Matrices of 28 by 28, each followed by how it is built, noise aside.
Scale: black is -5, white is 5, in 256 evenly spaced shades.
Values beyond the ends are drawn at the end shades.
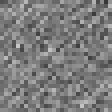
Hankel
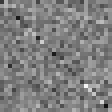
diagonal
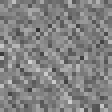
Toeplitz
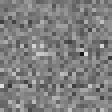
uneven rows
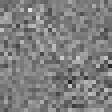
block diagonal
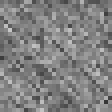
Toeplitz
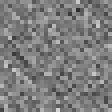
Toeplitz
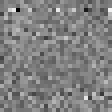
uneven rows
